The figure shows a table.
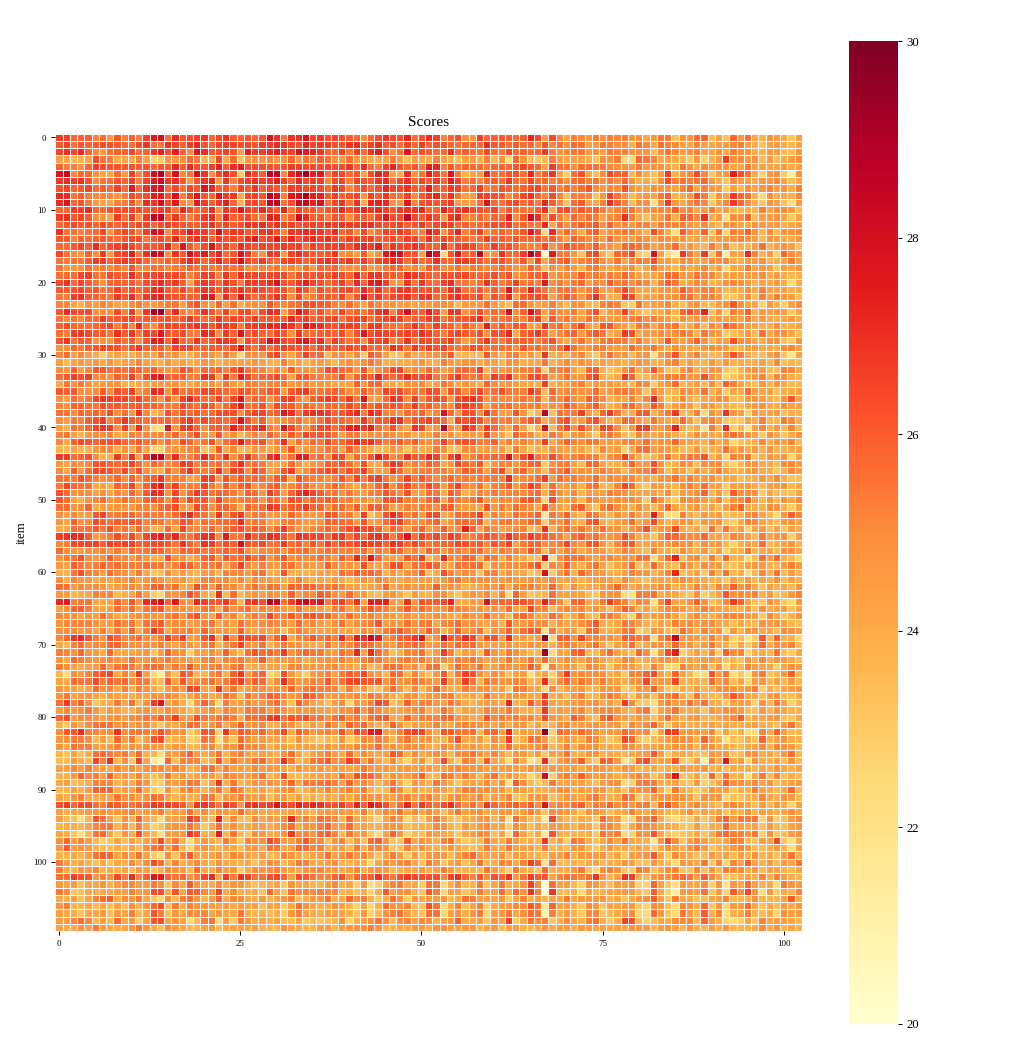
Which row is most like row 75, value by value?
54
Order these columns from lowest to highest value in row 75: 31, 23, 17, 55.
55, 23, 17, 31
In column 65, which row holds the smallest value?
86
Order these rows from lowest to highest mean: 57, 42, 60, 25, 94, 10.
94, 60, 57, 42, 25, 10
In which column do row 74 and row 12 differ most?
14
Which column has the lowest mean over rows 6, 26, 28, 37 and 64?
101
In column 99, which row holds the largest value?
97
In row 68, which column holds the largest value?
13
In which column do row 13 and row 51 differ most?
67
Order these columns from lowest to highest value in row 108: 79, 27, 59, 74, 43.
59, 27, 43, 74, 79
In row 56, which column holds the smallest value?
93
